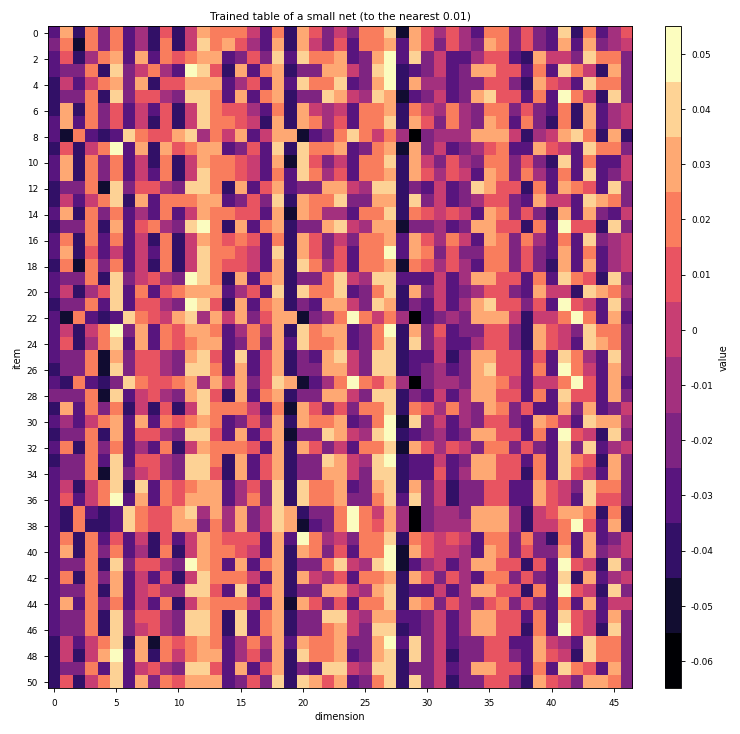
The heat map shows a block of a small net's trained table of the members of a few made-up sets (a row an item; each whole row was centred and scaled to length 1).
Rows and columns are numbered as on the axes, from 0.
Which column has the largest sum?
27
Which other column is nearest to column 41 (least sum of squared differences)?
35
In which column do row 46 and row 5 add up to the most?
41
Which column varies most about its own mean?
29
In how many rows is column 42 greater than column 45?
5
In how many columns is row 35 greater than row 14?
21
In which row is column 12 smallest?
38
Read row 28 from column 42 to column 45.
0.01 0.01 -0.03 0.03
